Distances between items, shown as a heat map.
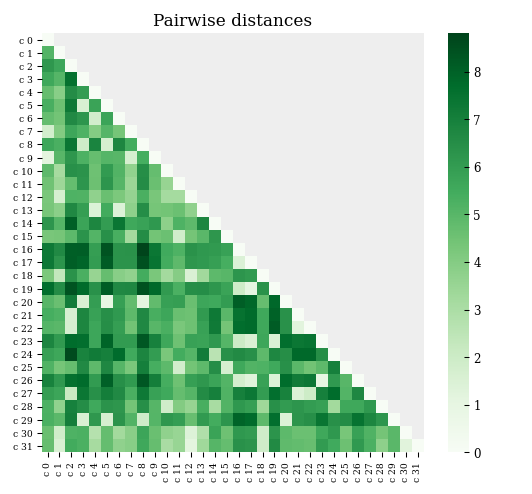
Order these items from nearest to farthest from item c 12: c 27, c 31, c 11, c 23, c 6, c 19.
c 31, c 11, c 6, c 27, c 23, c 19
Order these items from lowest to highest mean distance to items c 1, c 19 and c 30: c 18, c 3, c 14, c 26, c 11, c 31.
c 31, c 18, c 11, c 26, c 14, c 3
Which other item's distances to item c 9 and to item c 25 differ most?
c 0
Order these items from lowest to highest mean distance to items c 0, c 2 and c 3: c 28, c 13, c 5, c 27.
c 5, c 27, c 13, c 28
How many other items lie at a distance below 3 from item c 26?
4
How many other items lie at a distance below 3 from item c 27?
3
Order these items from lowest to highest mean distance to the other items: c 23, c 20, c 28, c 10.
c 10, c 28, c 20, c 23
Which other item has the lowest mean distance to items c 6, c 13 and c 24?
c 4
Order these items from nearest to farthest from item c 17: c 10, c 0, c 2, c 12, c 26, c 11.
c 26, c 11, c 10, c 12, c 0, c 2
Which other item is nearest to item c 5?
c 20
